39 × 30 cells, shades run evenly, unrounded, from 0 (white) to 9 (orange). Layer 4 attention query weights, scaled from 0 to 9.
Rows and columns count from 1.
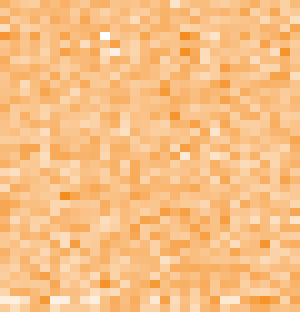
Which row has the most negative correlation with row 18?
26
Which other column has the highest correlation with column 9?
7
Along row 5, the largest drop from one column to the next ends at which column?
11
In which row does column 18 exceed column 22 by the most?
20
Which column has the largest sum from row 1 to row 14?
19
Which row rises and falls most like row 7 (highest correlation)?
5
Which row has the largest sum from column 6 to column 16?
25
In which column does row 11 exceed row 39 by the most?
23
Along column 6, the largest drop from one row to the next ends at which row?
38
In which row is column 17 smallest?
33
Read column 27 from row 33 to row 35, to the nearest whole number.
3 4 6
